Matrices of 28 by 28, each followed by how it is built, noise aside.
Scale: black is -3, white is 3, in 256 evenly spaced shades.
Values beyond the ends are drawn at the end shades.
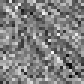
Toeplitz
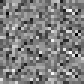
repeating rows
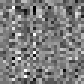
low rank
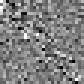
banded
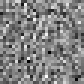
repeating rows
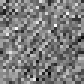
Hankel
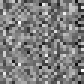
repeating rows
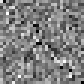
banded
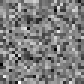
repeating rows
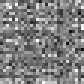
blocks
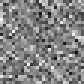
Toeplitz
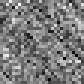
Toeplitz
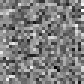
repeating rows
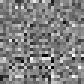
low rank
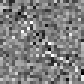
banded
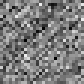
Hankel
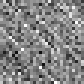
Toeplitz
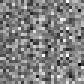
repeating rows
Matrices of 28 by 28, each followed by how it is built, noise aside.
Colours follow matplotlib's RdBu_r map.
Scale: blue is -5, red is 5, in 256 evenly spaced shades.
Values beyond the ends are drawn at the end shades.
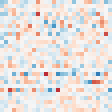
uneven rows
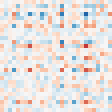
low rank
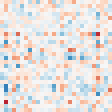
low rank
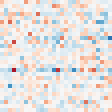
uneven rows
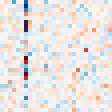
uneven columns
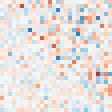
upper triangular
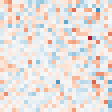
upper triangular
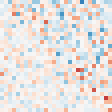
upper triangular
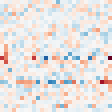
uneven rows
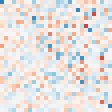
upper triangular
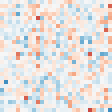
low rank
